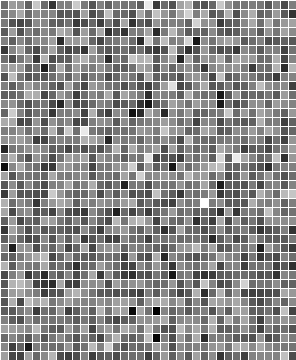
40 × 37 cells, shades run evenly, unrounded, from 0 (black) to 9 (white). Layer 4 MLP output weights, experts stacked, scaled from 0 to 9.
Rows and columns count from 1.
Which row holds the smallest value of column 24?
6
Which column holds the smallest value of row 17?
1
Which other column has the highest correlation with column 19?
28
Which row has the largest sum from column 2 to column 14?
34
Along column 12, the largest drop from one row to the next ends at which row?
40
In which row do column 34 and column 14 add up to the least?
16
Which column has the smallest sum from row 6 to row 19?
36
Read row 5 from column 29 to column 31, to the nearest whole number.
6 5 3
